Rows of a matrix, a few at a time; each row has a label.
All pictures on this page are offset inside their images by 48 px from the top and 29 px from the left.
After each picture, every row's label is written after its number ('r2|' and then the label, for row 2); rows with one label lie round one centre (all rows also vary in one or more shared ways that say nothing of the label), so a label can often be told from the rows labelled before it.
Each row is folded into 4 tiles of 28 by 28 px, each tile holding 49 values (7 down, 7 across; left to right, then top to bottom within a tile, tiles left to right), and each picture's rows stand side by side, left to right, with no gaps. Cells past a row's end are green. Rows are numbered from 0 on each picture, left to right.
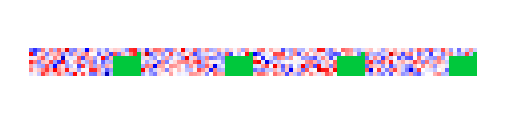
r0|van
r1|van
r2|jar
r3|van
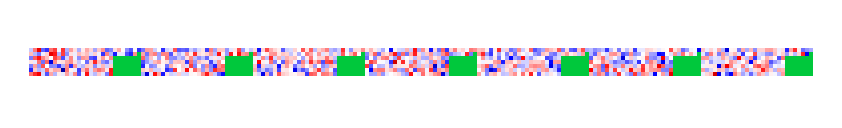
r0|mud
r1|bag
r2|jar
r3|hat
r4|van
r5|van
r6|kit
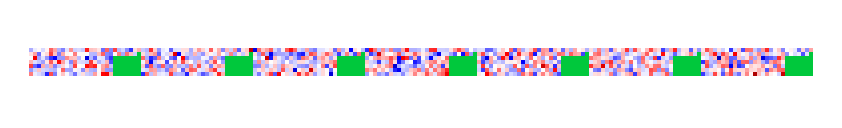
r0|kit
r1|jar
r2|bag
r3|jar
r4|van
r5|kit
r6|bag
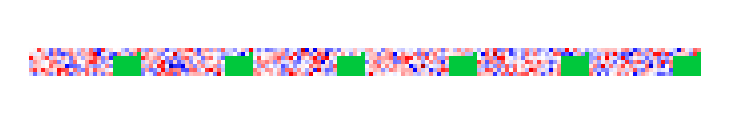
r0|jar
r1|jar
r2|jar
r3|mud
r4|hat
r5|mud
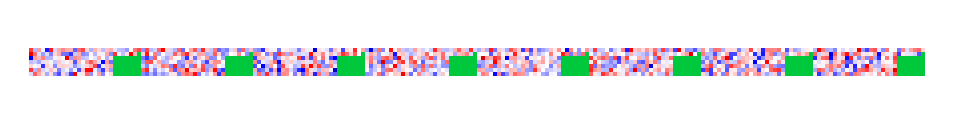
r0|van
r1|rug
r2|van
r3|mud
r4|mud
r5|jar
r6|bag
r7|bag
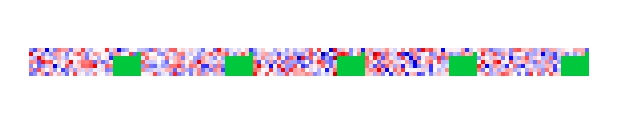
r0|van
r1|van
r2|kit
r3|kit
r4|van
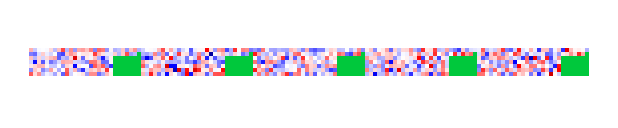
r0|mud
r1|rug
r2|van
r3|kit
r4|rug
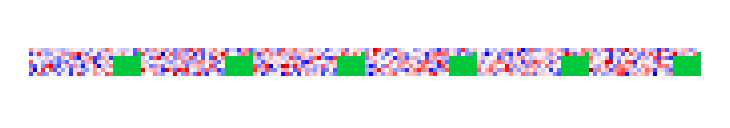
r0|jar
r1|van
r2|kit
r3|bag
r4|van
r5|van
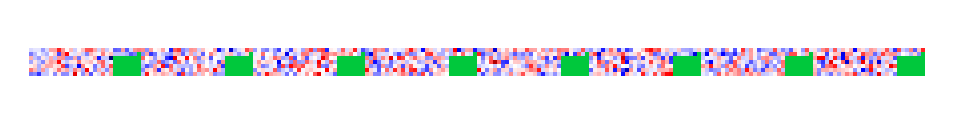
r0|rug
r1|mud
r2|bag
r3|jar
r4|van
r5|rug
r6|jar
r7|mud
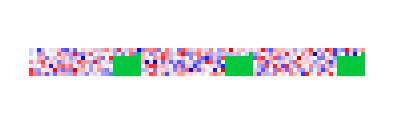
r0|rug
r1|mud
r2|mud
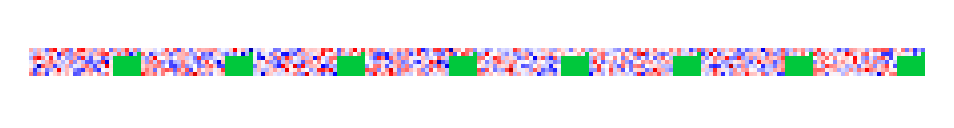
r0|mud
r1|mud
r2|bag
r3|van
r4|kit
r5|jar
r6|bag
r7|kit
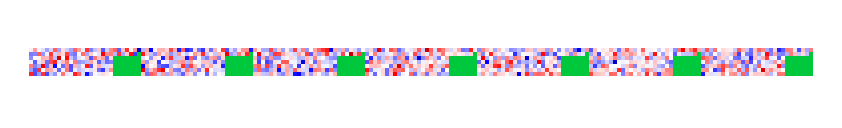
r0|kit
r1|van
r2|kit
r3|rug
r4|jar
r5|mud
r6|jar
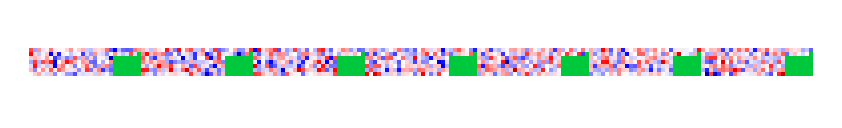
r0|van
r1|rug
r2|kit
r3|mud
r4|jar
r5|jar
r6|kit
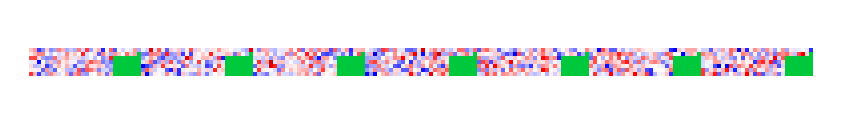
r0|kit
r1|bag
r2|jar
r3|rug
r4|jar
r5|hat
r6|van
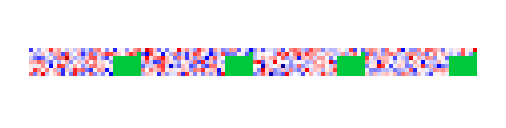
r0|rug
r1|jar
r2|kit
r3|mud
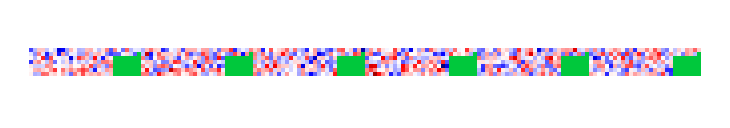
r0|bag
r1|hat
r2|kit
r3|van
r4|jar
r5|rug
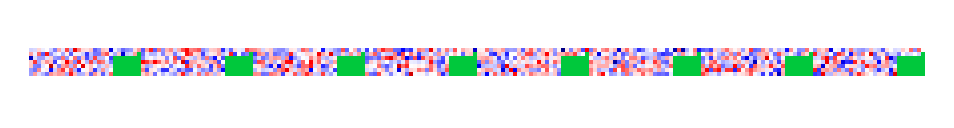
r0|hat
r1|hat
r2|hat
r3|rug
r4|bag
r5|van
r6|rug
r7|van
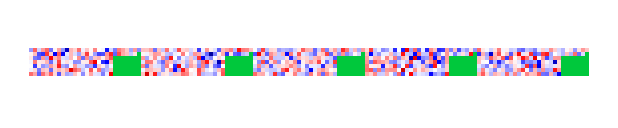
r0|hat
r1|hat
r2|hat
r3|kit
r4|mud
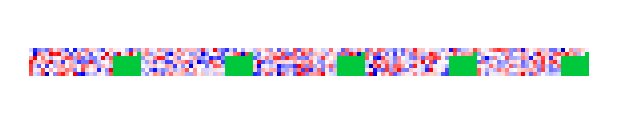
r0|kit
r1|mud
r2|jar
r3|jar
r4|rug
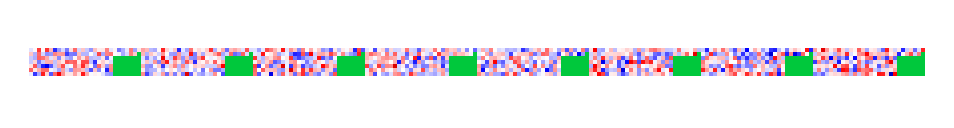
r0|bag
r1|rug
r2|kit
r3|kit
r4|mud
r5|van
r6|hat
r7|bag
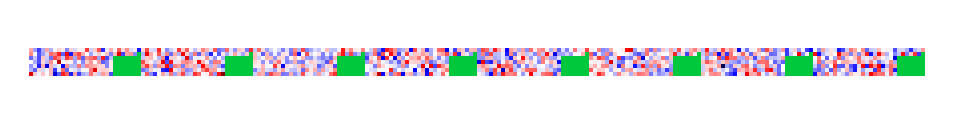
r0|kit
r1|hat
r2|jar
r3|mud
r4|bag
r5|van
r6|rug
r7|jar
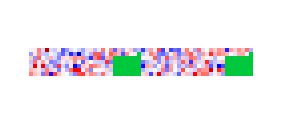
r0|bag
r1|bag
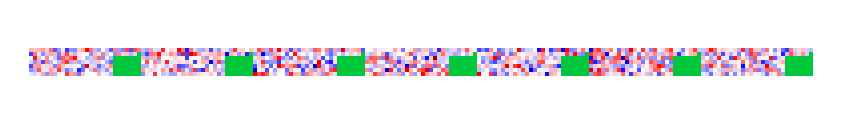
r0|mud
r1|jar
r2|mud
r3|hat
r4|kit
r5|van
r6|jar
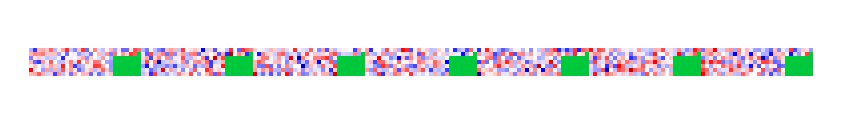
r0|van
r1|jar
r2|kit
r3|van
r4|bag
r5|hat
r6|hat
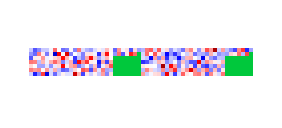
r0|rug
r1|bag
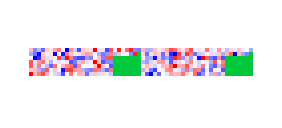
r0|rug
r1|rug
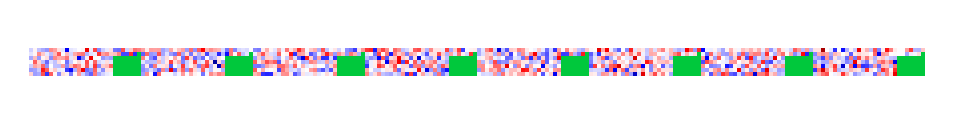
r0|rug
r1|hat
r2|kit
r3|rug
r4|bag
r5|bag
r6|jar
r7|bag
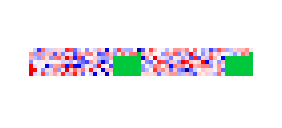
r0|kit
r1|van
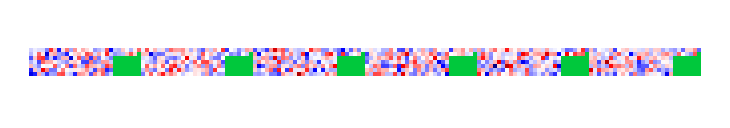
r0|bag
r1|van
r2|rug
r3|mud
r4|kit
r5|kit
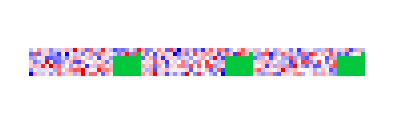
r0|bag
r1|van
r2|rug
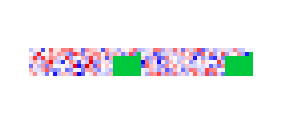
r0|kit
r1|bag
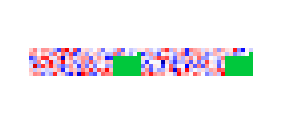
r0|van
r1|mud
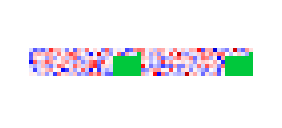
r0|rug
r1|rug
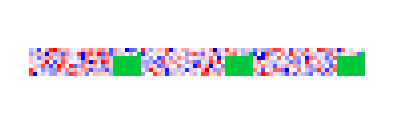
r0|rug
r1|kit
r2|rug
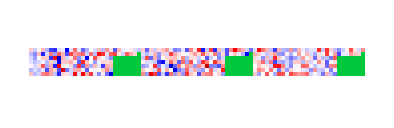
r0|bag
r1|rug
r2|bag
